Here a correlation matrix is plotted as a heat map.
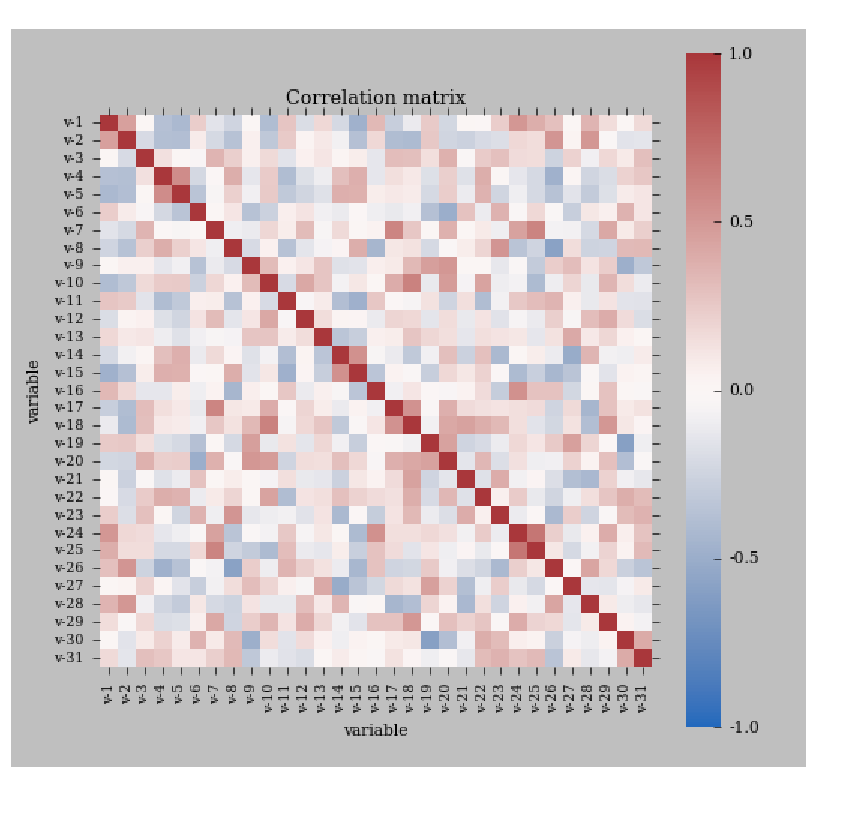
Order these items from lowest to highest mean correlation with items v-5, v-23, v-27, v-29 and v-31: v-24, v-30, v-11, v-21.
v-11, v-21, v-24, v-30
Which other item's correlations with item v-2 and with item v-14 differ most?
v-15
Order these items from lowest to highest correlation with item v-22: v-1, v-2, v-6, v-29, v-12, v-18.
v-2, v-6, v-1, v-12, v-29, v-18
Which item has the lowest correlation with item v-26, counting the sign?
v-8
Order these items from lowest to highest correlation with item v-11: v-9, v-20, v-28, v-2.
v-20, v-28, v-9, v-2
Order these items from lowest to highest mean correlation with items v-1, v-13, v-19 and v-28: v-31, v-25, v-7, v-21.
v-21, v-7, v-31, v-25
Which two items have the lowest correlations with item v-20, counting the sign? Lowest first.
v-6, v-30
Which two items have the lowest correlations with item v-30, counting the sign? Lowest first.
v-19, v-9
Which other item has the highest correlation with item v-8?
v-23
